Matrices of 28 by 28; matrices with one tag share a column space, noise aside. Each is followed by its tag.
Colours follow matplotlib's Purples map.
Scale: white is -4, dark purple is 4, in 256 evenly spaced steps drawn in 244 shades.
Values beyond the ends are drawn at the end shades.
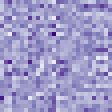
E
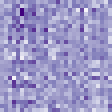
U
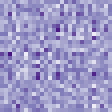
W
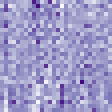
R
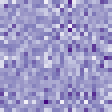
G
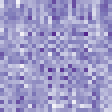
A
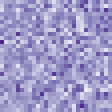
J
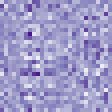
E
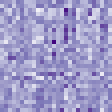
U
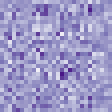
W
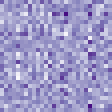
W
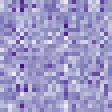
J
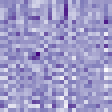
A
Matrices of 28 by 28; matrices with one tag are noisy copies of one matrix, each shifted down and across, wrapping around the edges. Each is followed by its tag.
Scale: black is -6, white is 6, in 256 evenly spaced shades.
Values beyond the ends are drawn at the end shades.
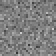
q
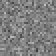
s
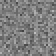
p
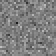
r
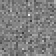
p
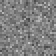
r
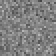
p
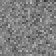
r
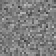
s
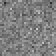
r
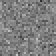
r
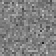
q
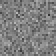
r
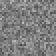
q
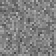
p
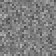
s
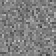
s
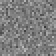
s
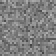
q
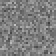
q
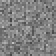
p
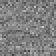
q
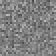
p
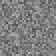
s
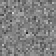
r
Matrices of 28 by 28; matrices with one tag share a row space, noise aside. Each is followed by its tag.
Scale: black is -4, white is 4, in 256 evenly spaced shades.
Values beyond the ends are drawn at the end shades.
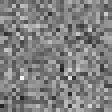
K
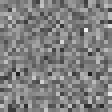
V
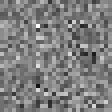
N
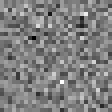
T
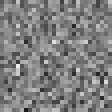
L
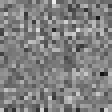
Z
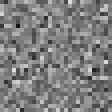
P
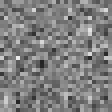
P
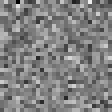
P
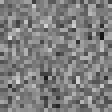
L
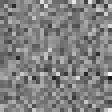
V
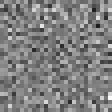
V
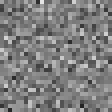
T
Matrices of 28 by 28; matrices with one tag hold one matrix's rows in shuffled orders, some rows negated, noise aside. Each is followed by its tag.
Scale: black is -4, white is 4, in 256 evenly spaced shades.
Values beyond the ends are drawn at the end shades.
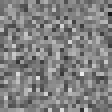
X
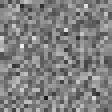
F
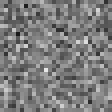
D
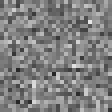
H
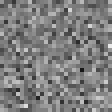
X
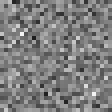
F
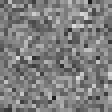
H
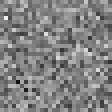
D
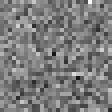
H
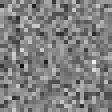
F
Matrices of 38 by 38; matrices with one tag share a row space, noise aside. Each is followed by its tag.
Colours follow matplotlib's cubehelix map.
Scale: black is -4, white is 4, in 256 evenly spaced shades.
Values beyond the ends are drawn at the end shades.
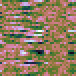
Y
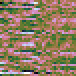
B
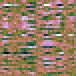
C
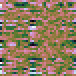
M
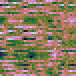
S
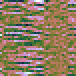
Y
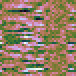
Y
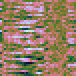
Y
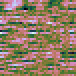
S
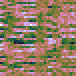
S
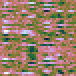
C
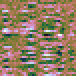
C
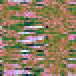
Y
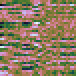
B
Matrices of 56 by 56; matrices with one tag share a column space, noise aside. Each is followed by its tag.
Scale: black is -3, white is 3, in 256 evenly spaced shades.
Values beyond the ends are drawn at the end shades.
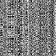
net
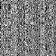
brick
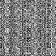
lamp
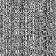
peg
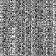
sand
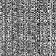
peg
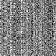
peg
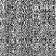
brick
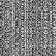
sand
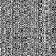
lamp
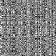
net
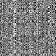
peg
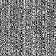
net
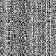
peg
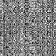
peg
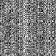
peg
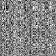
brick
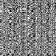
peg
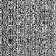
brick
